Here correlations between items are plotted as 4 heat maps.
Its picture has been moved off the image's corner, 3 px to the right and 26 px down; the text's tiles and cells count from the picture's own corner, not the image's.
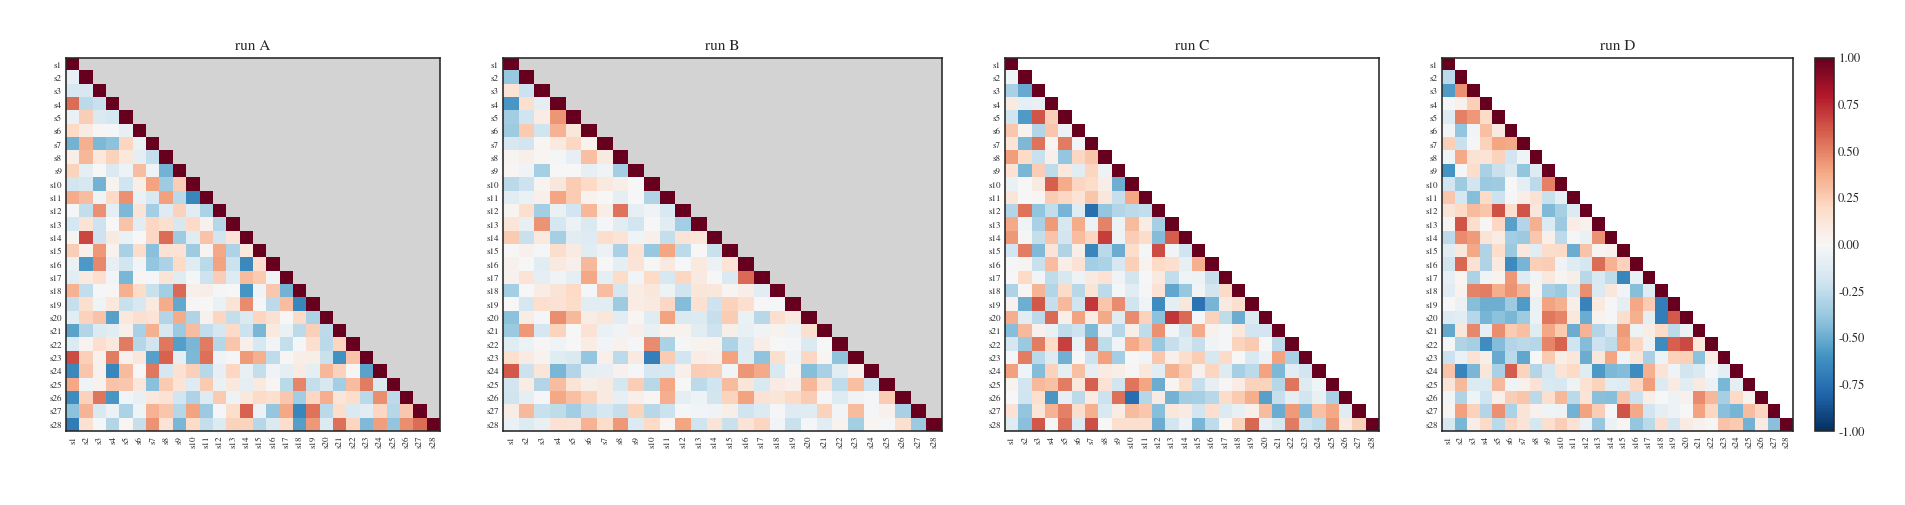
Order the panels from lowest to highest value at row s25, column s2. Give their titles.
run C, run A, run B, run D
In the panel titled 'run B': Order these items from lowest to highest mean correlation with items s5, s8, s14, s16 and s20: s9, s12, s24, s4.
s9, s24, s12, s4
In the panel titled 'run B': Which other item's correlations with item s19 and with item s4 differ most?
s1
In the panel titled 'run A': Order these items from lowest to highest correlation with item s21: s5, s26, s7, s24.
s5, s26, s24, s7
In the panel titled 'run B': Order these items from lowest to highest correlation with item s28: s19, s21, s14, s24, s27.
s27, s19, s21, s24, s14
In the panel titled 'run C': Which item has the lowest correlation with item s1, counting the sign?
s21
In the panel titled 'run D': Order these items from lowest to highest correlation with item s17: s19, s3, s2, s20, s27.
s3, s27, s20, s2, s19
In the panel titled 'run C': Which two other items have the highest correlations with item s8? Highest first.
s14, s13
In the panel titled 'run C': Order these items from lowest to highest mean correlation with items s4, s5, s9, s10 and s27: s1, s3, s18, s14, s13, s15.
s15, s18, s1, s14, s13, s3
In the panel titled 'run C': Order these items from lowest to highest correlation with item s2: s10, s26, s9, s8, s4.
s9, s26, s4, s10, s8
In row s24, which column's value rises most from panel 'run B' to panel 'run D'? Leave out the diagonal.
s6
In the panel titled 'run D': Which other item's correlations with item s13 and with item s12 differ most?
s7
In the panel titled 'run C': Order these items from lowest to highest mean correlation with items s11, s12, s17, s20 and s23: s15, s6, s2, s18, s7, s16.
s7, s18, s16, s6, s15, s2
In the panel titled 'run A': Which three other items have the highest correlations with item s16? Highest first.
s3, s12, s18
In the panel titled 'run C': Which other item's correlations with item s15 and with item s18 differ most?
s19
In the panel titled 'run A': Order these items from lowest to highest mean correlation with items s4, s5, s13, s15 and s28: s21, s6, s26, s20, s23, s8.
s20, s6, s26, s21, s23, s8
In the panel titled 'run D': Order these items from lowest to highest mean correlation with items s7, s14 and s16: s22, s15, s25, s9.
s22, s9, s25, s15
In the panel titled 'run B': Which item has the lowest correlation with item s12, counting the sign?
s19
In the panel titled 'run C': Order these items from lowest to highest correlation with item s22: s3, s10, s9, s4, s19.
s9, s4, s19, s10, s3
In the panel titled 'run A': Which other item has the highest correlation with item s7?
s24
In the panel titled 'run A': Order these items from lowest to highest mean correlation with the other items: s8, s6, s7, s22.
s7, s6, s22, s8
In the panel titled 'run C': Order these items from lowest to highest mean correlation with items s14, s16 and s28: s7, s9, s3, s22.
s9, s3, s22, s7
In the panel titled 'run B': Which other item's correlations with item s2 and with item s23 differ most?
s6
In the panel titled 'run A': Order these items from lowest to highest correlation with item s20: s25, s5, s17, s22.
s22, s25, s17, s5
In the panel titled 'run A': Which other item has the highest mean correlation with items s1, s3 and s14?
s23
